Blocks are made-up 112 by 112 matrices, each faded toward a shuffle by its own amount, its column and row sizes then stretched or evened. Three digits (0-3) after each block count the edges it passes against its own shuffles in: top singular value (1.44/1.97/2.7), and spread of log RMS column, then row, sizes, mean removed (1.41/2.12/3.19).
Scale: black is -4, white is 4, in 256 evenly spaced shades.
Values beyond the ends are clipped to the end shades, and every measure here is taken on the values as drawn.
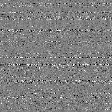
2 0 3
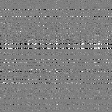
3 1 3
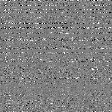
1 1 3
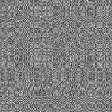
3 2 1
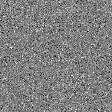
1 0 1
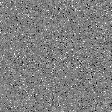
1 1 0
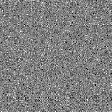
2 1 1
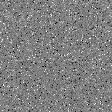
1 0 0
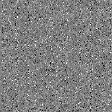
1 2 0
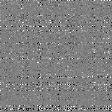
1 2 3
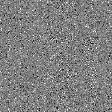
1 2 0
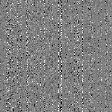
2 3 0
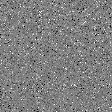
0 1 1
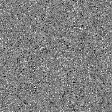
0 1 0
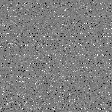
1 0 2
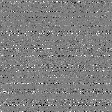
0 0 3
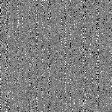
0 3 0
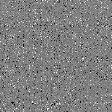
0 2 1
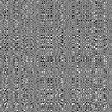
3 3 2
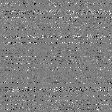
0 1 3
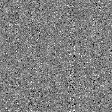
1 2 0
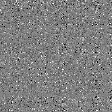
0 2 2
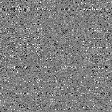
2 1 2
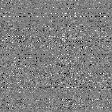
0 1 3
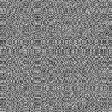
3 0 2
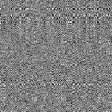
3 2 2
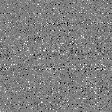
2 1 2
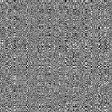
3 3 2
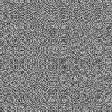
3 1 0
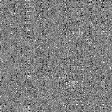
2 2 0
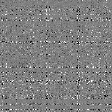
2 2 3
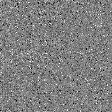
0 1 1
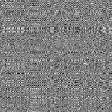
3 0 3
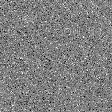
1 0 0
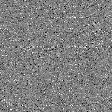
1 0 1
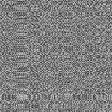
3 0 2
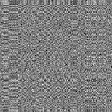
3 2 2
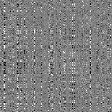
3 3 1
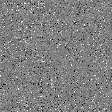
0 1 1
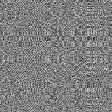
3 2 0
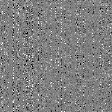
1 3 0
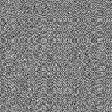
3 0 0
